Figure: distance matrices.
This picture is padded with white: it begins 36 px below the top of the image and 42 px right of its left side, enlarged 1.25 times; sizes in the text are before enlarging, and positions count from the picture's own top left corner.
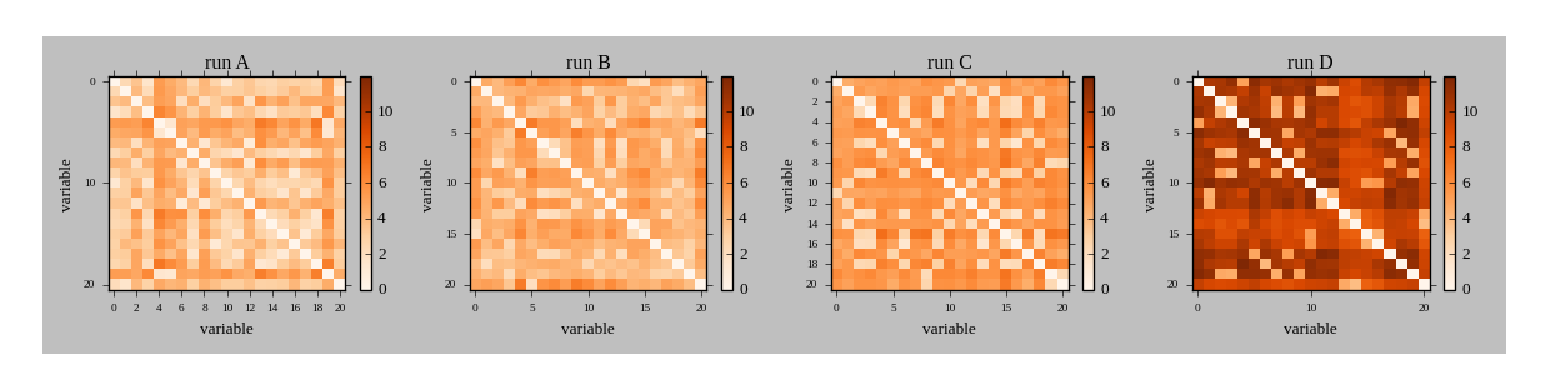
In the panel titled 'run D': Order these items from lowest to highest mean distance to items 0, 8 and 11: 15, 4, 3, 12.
4, 12, 15, 3
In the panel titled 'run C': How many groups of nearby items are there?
6
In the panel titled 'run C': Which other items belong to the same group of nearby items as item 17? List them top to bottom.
5
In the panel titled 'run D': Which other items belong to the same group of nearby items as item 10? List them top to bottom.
15, 16
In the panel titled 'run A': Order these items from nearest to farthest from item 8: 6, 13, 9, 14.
6, 9, 14, 13
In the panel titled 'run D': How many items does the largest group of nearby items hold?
5
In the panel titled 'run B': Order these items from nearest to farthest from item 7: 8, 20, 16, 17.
17, 8, 16, 20
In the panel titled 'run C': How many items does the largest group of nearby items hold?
8
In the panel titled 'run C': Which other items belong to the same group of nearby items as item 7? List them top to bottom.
4
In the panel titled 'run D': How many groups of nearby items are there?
7
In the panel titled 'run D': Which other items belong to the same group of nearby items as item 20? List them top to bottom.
13, 14
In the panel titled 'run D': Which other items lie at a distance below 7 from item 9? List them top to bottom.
2, 3, 7, 19
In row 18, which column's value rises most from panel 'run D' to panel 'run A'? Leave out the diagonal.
6
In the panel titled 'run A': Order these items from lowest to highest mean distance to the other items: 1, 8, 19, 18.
1, 18, 8, 19
